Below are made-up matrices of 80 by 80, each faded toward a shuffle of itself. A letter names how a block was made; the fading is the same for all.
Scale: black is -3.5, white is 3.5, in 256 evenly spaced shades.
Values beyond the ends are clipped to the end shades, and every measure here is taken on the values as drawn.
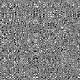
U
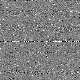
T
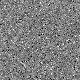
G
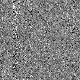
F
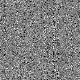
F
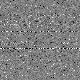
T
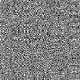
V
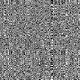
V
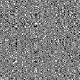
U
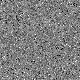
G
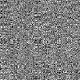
V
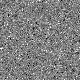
G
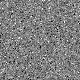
G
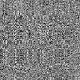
V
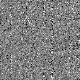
F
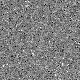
G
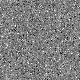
G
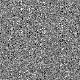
F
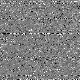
T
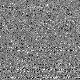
T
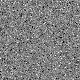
G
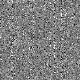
F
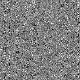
F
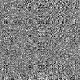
V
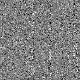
F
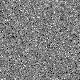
G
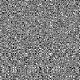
V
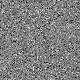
G
